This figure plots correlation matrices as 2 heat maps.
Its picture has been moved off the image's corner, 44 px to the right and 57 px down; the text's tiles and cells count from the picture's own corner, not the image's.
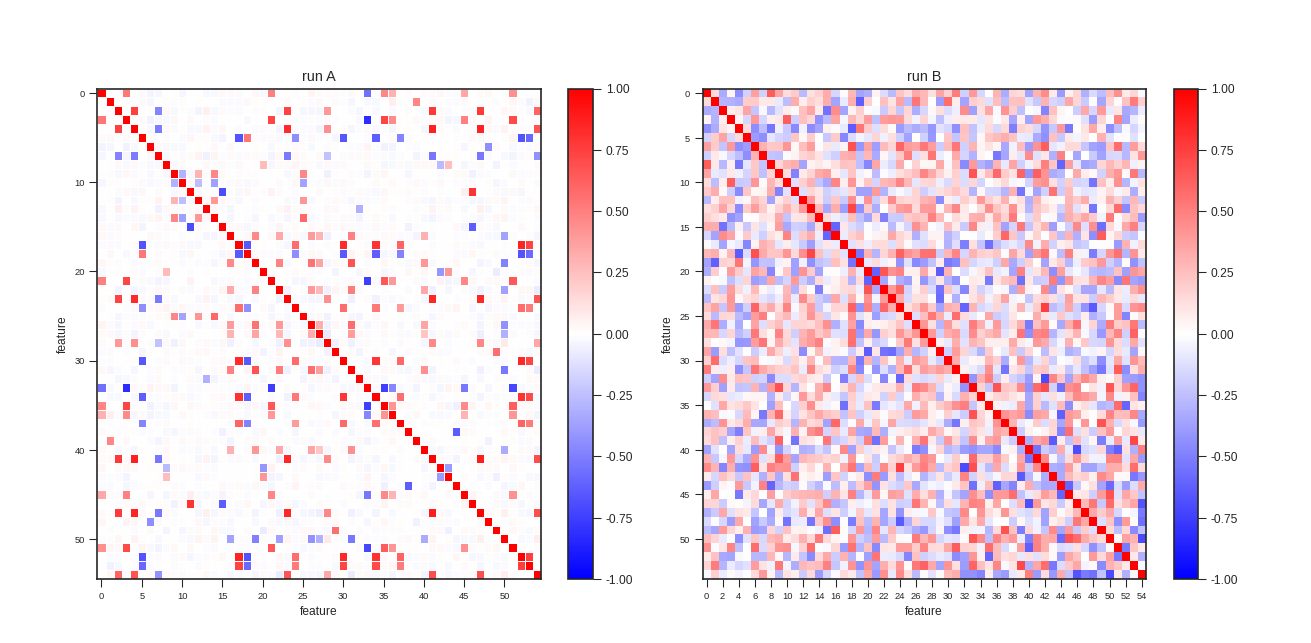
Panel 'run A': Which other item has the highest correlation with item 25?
14
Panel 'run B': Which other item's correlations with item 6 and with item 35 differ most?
42
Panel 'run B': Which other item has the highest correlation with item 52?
21
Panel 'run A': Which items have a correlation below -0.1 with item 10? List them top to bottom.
9, 12, 14, 25
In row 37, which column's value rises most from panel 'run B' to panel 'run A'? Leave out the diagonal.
30
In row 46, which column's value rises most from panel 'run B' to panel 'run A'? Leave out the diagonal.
11
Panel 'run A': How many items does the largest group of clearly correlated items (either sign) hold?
9
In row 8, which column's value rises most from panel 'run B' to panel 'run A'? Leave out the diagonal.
20
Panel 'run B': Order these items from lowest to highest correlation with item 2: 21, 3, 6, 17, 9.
17, 6, 9, 21, 3
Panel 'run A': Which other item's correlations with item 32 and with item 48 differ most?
6
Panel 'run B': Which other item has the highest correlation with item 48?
46
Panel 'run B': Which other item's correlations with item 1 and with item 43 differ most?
53
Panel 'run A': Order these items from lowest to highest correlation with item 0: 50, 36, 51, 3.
50, 36, 51, 3
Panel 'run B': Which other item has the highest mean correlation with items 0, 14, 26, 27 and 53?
33
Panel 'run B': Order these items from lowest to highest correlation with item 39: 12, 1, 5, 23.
5, 23, 12, 1
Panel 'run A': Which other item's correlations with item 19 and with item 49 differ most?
31
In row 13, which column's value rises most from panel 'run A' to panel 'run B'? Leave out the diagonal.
18
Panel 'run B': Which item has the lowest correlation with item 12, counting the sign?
29
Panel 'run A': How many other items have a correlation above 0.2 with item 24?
6
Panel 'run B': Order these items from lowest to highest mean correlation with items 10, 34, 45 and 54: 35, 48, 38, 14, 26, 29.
48, 29, 35, 14, 26, 38
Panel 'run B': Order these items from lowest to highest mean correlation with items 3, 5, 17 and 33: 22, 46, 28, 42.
28, 46, 22, 42
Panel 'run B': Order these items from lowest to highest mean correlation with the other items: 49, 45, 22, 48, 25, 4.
4, 48, 49, 22, 25, 45
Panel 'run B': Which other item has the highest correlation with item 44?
7
